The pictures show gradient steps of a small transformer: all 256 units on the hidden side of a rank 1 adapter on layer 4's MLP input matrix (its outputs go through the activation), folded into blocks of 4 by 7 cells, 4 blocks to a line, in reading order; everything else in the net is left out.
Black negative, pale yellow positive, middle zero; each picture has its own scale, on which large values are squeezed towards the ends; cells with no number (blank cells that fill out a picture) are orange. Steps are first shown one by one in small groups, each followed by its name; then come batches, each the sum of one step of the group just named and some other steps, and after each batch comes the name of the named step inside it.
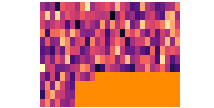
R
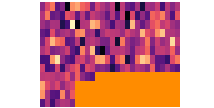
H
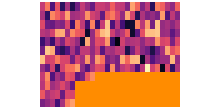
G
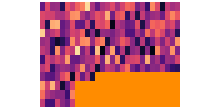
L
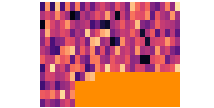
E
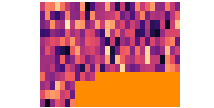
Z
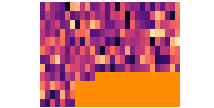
H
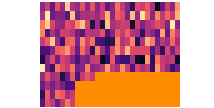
E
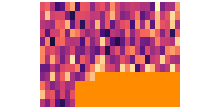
G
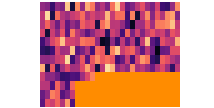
R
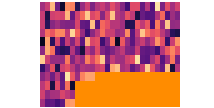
G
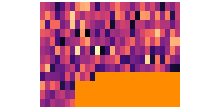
L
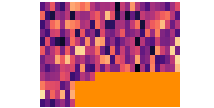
L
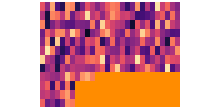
G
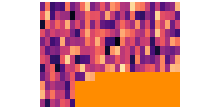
E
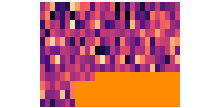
H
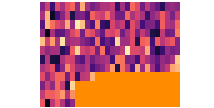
Z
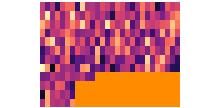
R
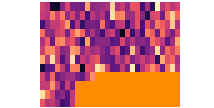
G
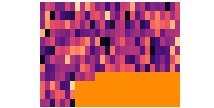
L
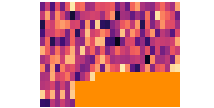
E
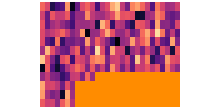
G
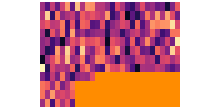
R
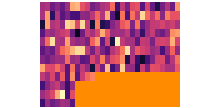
E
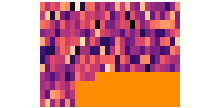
R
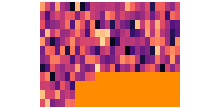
G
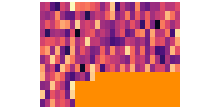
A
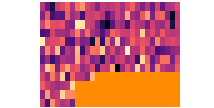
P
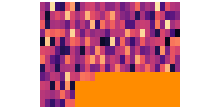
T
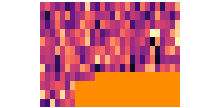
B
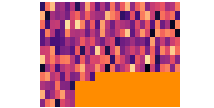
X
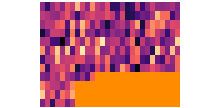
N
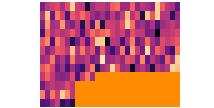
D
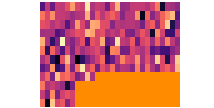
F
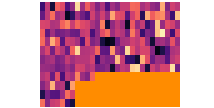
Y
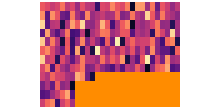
X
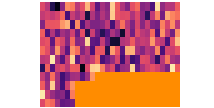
A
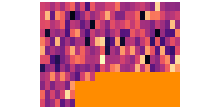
D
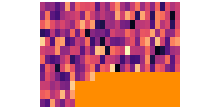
P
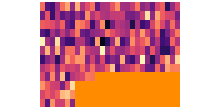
P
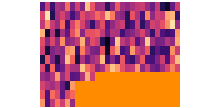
F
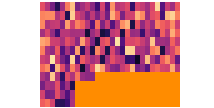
X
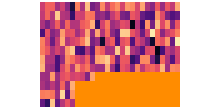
B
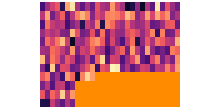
D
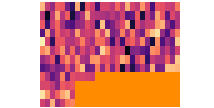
B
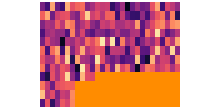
N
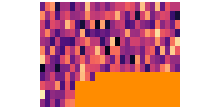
X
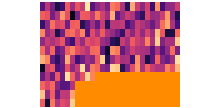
F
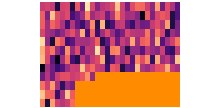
F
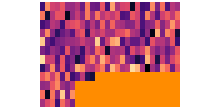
X
